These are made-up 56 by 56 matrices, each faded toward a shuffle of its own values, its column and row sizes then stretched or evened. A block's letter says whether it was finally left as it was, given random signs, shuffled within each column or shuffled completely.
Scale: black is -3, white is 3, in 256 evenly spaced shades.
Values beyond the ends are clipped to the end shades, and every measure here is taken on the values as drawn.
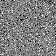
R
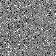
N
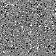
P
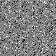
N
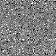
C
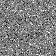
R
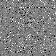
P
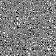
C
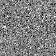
P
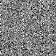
N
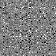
C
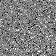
R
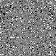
P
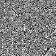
P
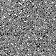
R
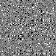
C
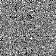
P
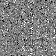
N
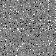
P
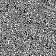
N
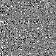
P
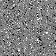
N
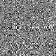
C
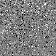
P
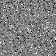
R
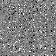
P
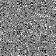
C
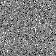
N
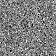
R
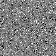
N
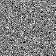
P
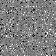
P
